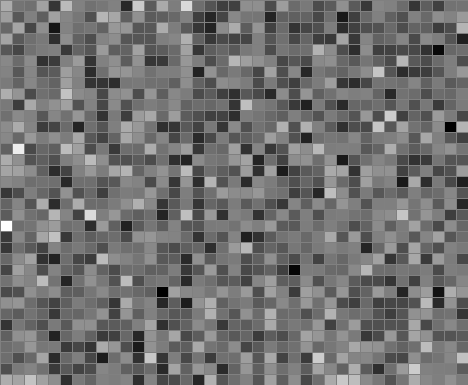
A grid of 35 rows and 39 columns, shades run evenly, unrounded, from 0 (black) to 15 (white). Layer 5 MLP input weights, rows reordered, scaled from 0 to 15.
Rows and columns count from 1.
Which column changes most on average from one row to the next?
5
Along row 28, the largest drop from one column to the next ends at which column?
37
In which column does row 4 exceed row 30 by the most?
1
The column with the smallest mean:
17
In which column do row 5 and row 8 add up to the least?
30
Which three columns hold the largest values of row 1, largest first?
16, 12, 6
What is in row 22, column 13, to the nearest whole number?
9
